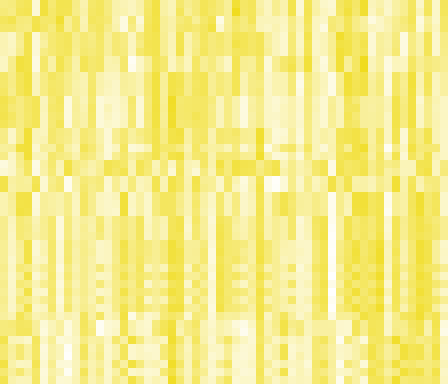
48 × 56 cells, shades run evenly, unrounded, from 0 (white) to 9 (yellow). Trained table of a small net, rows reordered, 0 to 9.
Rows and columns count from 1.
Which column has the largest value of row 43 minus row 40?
17
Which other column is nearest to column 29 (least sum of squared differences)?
7
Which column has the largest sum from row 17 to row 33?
33
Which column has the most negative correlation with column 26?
55
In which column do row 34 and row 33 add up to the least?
42
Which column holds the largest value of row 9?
46
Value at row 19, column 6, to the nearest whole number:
4
